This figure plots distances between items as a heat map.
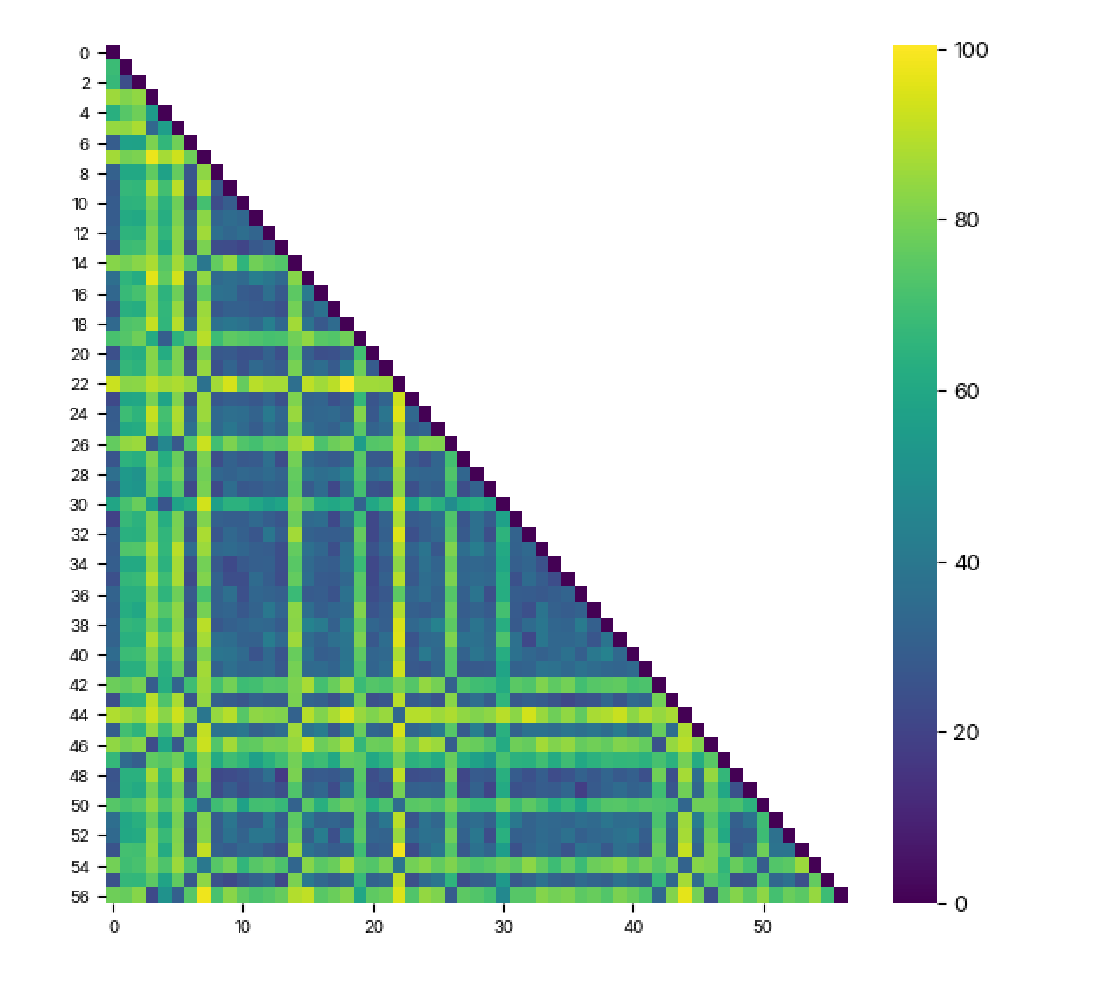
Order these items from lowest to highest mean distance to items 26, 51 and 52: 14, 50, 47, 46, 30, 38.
38, 30, 46, 47, 50, 14
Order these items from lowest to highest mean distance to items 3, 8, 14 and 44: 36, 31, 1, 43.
36, 31, 43, 1
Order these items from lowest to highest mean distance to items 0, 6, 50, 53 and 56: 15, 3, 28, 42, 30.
28, 15, 30, 42, 3
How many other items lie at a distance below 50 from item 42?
5
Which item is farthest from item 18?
22
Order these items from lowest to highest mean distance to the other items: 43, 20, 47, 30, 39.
20, 43, 39, 30, 47
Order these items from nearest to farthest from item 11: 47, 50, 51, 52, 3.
51, 52, 47, 50, 3
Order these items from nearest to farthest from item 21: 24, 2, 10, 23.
10, 23, 24, 2
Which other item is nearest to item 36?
49
